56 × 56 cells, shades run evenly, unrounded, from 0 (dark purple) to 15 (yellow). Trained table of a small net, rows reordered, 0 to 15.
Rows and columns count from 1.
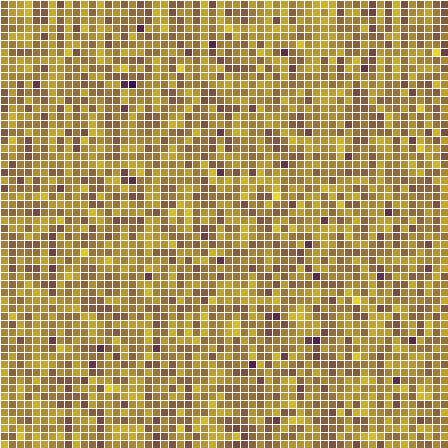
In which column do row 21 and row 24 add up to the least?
36
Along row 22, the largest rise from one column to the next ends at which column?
33
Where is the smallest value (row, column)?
11, 17
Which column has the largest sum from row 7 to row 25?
7
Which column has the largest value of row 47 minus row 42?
34
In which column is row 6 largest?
38
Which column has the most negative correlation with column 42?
27
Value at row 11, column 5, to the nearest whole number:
3
